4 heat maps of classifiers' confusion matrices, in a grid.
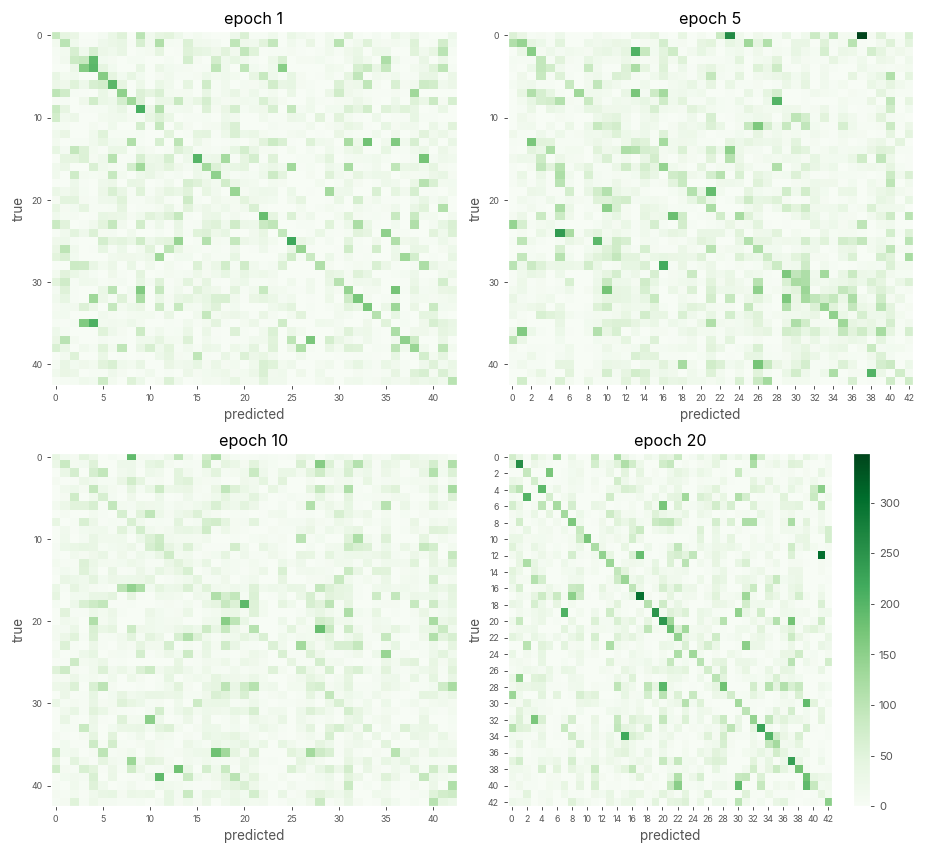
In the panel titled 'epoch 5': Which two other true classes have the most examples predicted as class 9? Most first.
25, 36
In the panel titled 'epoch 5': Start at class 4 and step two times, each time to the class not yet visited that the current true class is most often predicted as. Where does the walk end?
2
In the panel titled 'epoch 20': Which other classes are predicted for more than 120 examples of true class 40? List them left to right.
22, 30, 39
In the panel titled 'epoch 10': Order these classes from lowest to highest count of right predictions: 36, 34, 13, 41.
34, 13, 41, 36
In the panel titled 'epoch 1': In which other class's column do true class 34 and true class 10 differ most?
16
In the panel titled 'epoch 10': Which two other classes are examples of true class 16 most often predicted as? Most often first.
8, 9
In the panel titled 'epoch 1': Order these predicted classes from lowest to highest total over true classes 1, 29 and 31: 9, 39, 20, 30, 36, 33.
39, 20, 33, 30, 36, 9
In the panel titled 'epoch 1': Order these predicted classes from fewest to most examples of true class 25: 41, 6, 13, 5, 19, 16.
41, 6, 5, 19, 16, 13
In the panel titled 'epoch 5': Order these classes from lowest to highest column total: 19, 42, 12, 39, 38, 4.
4, 19, 38, 42, 12, 39
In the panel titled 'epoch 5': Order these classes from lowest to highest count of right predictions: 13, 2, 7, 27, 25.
13, 27, 25, 7, 2
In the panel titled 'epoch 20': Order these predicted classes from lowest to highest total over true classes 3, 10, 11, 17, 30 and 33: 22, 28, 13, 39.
13, 28, 22, 39
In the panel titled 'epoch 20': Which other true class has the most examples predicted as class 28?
20
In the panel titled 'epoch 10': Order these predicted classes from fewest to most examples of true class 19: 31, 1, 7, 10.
7, 10, 1, 31
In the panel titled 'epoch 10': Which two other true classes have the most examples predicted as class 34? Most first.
17, 14
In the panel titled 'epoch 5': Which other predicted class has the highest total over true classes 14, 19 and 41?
21
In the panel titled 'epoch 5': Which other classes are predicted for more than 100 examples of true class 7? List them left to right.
2, 13, 16
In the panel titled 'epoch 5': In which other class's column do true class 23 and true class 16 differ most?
0
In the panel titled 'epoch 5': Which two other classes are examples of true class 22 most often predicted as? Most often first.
17, 24
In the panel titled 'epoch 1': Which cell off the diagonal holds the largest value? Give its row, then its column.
35, 4
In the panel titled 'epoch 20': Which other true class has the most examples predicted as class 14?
0
